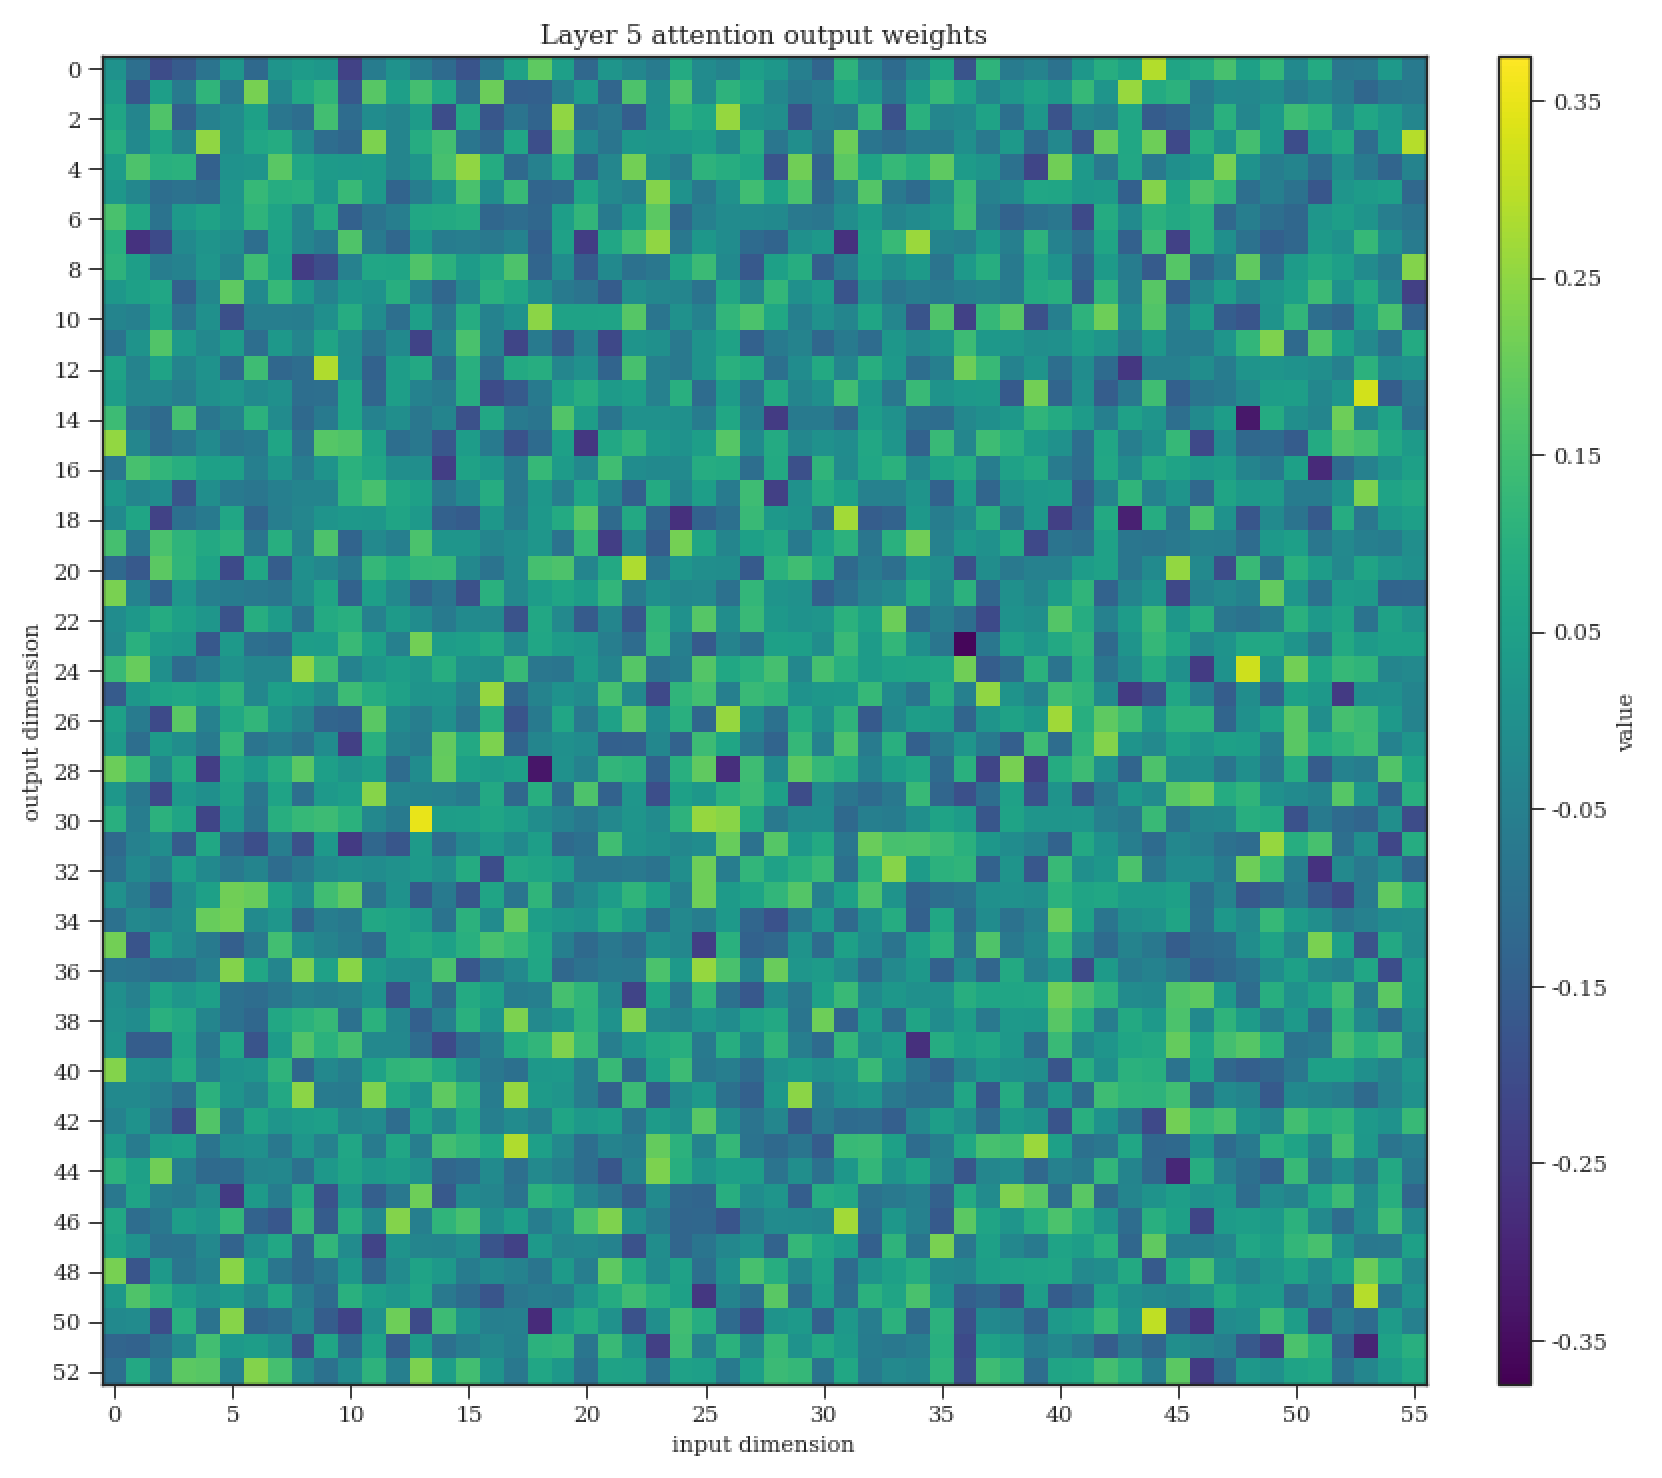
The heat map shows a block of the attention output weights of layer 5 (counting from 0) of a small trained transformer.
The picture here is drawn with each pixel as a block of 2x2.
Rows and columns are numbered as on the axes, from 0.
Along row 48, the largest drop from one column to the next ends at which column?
1
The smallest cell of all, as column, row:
36, 23
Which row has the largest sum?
24
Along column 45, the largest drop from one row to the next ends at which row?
21
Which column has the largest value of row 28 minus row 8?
8
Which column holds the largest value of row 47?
35
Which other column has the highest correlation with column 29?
14
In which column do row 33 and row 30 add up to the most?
25
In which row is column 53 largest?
13
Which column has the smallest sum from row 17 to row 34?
37
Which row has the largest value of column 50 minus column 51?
16
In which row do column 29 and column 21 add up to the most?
28
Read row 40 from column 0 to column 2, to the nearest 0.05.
0.25 0 0
